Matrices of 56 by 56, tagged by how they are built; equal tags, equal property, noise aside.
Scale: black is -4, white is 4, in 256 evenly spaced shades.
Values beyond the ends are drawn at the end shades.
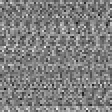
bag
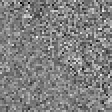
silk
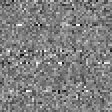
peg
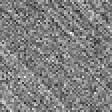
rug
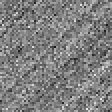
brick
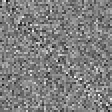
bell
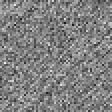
brick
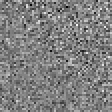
silk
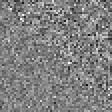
silk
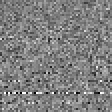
peg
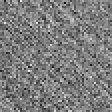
rug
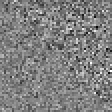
silk
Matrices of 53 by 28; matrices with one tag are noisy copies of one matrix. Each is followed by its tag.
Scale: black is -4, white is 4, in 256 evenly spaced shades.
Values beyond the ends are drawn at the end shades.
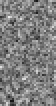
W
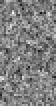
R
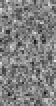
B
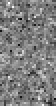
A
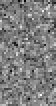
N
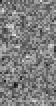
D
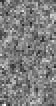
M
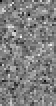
D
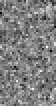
N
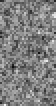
M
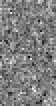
B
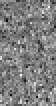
N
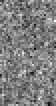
A
